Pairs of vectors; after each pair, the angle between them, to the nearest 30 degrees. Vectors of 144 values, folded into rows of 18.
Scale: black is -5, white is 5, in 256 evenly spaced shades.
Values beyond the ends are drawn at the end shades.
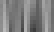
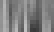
30 degrees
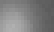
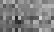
120 degrees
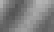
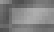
60 degrees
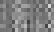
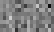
150 degrees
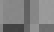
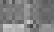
150 degrees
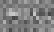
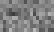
150 degrees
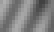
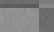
90 degrees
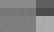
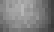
90 degrees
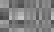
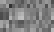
30 degrees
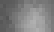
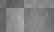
60 degrees
